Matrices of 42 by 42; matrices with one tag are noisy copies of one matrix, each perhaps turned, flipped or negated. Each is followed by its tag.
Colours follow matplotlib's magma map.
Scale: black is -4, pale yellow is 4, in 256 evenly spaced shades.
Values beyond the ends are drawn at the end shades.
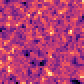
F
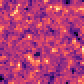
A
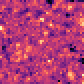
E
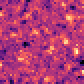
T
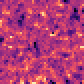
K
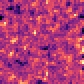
K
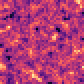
A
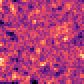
E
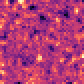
T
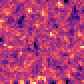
K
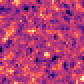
A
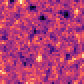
T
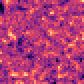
F
